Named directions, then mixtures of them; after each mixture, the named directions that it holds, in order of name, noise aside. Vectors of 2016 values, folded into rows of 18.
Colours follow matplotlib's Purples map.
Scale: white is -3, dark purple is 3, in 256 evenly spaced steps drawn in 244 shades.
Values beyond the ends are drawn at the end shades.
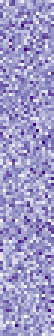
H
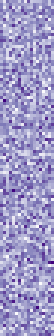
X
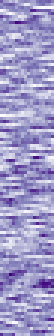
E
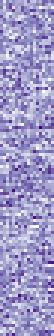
E, X.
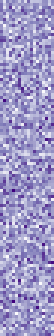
X.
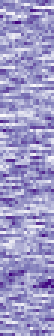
E.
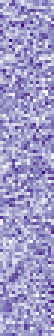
E, H, X.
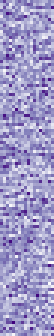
E, H, X.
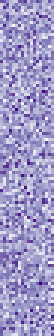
H, X.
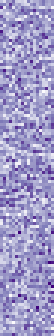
E, H, X.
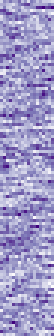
E, X.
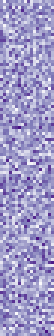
X.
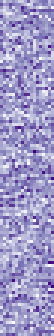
E, H, X.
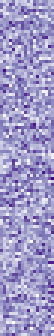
E, H, X.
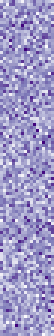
H.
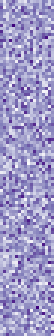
H, X.
